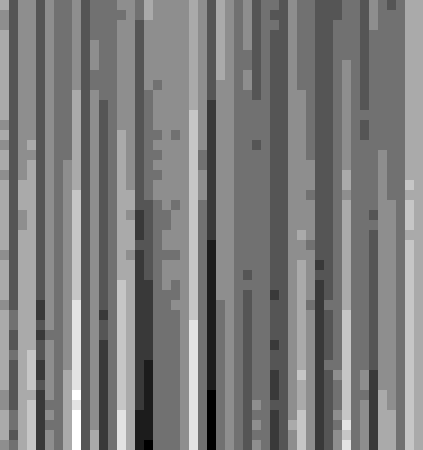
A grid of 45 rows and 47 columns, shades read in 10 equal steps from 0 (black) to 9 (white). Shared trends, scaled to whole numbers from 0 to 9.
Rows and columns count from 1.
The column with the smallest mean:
24
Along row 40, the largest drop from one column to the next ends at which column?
10
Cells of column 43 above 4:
30
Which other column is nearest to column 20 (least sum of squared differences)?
19
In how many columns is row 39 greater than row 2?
18
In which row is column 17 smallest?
45
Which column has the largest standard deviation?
17
